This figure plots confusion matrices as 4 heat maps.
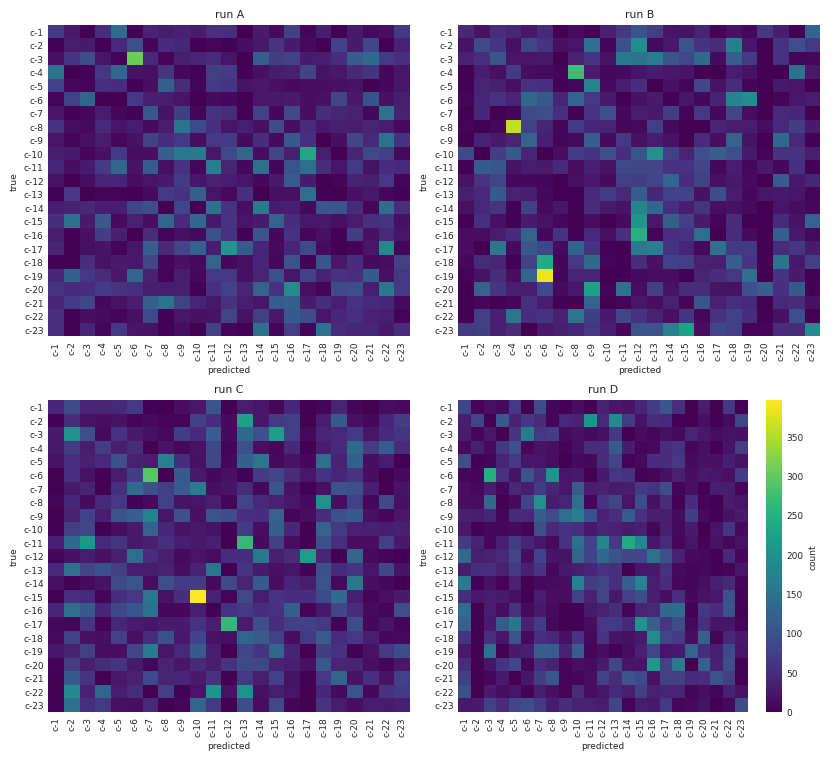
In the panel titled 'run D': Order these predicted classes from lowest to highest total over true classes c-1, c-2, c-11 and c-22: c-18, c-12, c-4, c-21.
c-21, c-18, c-4, c-12
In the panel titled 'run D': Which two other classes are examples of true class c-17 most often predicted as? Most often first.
c-15, c-5
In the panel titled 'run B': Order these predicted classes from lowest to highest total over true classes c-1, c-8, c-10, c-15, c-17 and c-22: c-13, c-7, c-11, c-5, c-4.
c-7, c-11, c-5, c-13, c-4
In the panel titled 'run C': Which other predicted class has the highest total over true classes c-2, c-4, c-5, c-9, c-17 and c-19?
c-13
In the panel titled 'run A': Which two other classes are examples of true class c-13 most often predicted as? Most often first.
c-17, c-10
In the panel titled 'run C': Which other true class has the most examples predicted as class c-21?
c-4
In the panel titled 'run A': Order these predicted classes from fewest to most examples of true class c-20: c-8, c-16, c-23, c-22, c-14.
c-8, c-23, c-14, c-22, c-16
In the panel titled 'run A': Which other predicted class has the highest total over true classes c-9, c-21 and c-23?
c-16
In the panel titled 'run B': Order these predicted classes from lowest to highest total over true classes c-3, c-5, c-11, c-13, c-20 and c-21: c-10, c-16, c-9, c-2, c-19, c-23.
c-23, c-10, c-19, c-2, c-16, c-9
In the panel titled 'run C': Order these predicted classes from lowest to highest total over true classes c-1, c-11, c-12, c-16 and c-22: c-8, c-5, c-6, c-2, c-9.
c-9, c-8, c-5, c-6, c-2
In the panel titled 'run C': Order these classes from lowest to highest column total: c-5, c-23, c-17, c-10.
c-17, c-23, c-5, c-10
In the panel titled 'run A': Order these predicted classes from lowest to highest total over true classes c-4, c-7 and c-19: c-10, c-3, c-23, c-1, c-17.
c-10, c-3, c-23, c-17, c-1
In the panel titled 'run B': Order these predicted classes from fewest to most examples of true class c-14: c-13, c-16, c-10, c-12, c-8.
c-8, c-10, c-16, c-13, c-12
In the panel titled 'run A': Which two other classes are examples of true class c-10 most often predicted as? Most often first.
c-17, c-9
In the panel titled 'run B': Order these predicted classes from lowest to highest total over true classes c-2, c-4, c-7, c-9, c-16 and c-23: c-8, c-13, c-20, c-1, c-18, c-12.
c-20, c-1, c-13, c-8, c-18, c-12
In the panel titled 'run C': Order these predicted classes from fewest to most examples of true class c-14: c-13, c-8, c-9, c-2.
c-2, c-13, c-9, c-8
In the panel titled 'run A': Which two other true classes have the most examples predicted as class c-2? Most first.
c-15, c-19
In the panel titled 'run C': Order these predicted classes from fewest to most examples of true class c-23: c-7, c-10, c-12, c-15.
c-12, c-7, c-15, c-10
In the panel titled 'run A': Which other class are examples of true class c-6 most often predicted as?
c-3
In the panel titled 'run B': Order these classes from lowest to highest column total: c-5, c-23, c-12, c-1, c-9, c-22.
c-1, c-23, c-22, c-5, c-9, c-12
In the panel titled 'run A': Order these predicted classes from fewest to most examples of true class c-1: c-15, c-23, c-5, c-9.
c-15, c-9, c-23, c-5
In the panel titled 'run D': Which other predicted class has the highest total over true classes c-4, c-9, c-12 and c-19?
c-10
